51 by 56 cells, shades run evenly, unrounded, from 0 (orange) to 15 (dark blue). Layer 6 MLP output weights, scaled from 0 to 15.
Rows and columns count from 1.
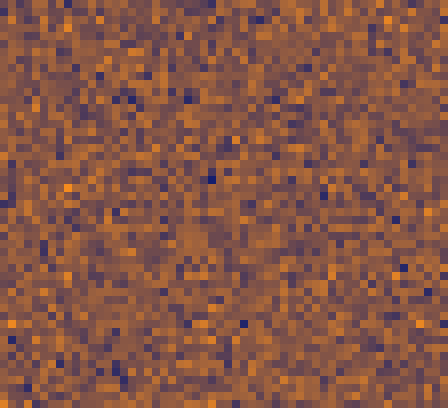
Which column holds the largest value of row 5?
23
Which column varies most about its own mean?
27
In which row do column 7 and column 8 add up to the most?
50
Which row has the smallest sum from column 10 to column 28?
51
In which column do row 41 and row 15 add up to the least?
53
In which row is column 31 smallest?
28
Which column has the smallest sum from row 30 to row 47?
26
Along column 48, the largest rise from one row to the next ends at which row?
2
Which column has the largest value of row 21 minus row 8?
52
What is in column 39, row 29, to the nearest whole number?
11
